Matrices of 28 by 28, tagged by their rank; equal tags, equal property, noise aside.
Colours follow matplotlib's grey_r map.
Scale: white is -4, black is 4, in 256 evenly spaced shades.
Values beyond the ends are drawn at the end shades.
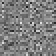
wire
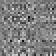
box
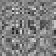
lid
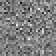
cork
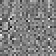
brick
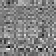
box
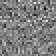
wire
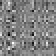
lid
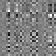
lid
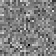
cork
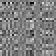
lid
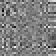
box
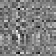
box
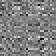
box
